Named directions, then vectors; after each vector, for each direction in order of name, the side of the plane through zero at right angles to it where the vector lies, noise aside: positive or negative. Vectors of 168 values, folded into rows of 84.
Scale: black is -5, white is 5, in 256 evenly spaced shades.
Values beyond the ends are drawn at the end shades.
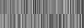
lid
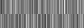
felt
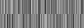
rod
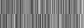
positive, negative, negative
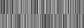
positive, positive, negative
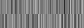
negative, negative, negative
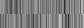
negative, negative, negative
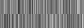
positive, negative, positive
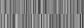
negative, positive, positive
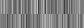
negative, negative, positive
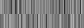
negative, negative, negative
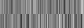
negative, negative, negative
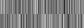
negative, negative, positive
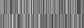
negative, positive, negative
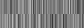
negative, positive, negative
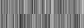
positive, negative, negative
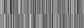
negative, positive, negative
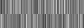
positive, positive, negative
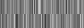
positive, negative, negative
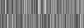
positive, negative, negative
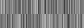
negative, negative, positive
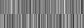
positive, positive, positive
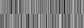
negative, negative, negative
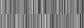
negative, positive, positive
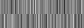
negative, negative, negative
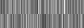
positive, positive, negative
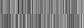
positive, negative, positive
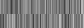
negative, negative, negative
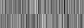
negative, negative, positive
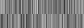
negative, negative, positive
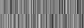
negative, positive, negative
